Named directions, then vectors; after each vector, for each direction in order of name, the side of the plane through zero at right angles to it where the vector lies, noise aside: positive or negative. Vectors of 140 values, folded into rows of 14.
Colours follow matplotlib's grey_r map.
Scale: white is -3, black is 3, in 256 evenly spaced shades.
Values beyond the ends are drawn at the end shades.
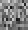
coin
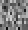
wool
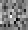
positive, positive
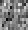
positive, negative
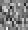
positive, negative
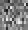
negative, positive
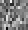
negative, positive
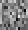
positive, positive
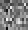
negative, positive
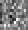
negative, negative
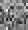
positive, negative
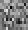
positive, negative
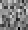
positive, positive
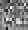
negative, positive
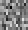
positive, negative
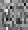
positive, negative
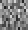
positive, positive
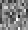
negative, negative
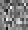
negative, positive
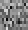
positive, negative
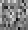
positive, positive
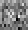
positive, positive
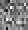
negative, positive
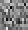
positive, negative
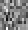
positive, negative
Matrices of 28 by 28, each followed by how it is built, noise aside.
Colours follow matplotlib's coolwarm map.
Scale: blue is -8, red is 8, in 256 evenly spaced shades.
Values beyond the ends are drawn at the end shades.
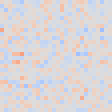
low rank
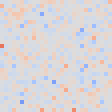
sparse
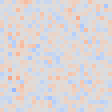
repeating rows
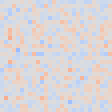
blocks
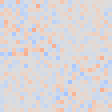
block diagonal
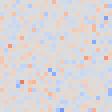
sparse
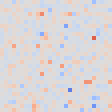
sparse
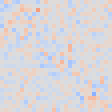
block diagonal
